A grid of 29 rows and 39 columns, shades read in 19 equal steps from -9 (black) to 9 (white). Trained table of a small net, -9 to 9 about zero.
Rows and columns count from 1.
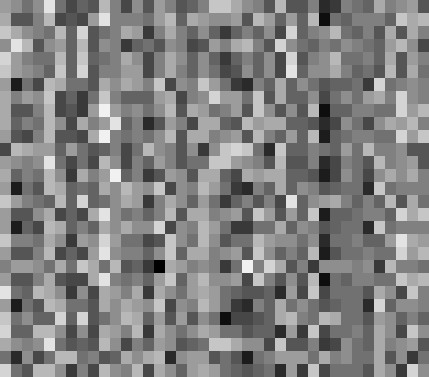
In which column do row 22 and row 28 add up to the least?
23
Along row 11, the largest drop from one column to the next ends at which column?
30
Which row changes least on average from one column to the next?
19
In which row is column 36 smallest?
28
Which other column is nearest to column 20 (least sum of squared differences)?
5
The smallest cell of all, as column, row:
15, 21
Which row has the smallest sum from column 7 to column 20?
4
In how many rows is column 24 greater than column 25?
16
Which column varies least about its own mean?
33
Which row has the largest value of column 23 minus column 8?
12
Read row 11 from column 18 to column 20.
3 3 0
